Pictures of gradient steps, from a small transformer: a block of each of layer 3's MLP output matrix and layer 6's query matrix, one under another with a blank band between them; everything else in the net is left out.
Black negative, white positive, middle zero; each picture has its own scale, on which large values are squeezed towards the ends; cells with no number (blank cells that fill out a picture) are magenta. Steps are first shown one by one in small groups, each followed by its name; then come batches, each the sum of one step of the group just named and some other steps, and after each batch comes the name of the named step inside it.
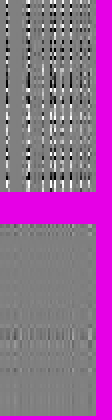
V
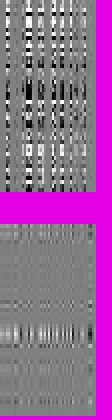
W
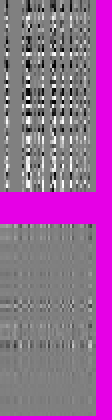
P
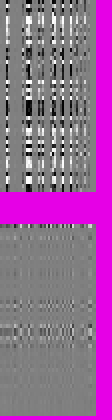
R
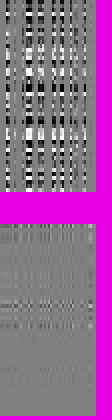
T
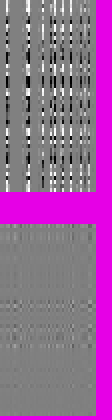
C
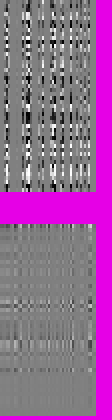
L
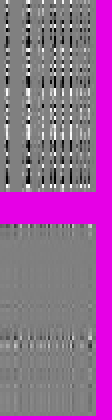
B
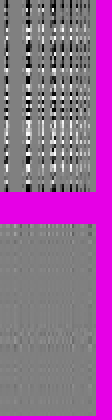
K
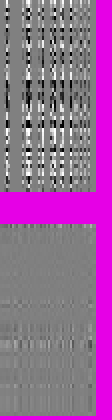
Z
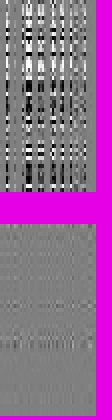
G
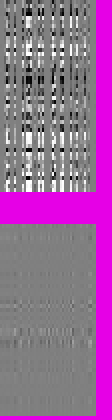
P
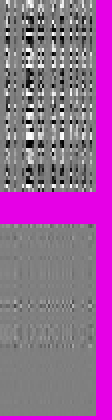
G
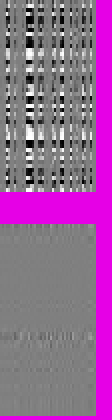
T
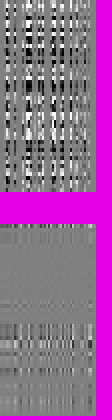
Z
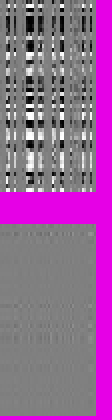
T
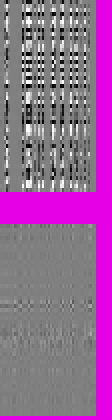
R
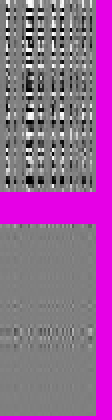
G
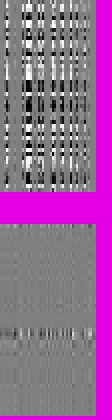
G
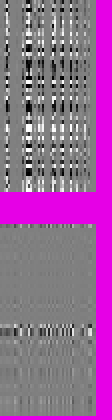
R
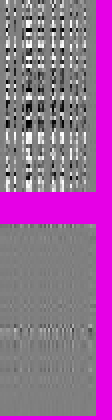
G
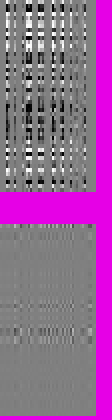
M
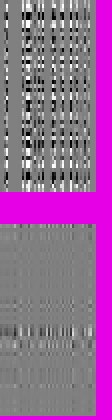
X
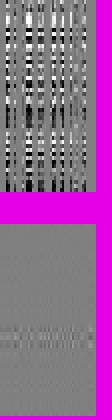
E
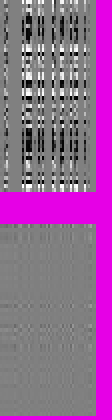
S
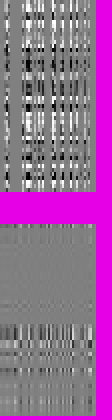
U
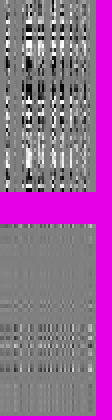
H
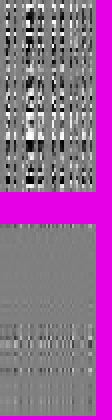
U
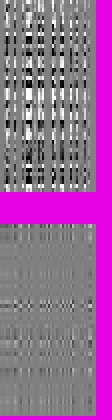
U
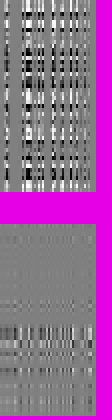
U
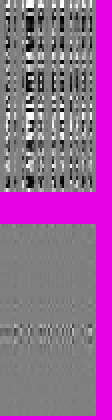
X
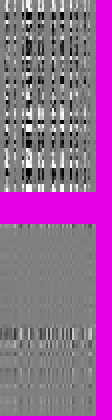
X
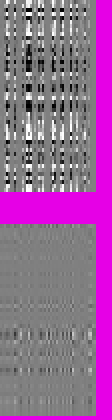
U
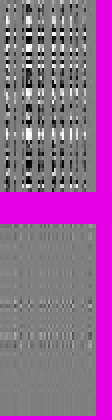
E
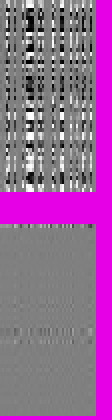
M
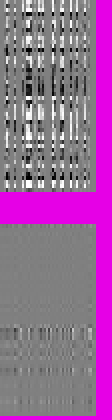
U
